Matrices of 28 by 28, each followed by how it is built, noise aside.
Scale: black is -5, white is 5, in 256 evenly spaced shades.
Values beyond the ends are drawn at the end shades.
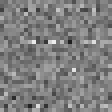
uneven rows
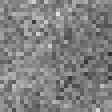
smooth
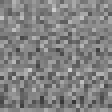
repeating columns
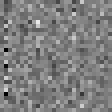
uneven columns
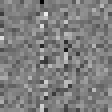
uneven columns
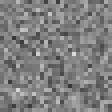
noise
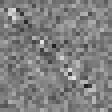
banded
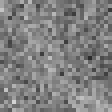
smooth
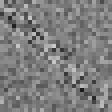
banded
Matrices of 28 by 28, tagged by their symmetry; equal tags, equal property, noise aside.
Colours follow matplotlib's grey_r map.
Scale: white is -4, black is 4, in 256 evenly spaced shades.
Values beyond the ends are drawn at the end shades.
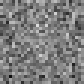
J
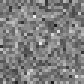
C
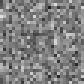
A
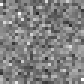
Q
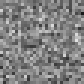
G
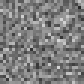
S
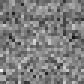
J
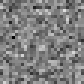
J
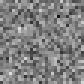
S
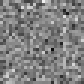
G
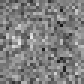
A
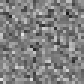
S
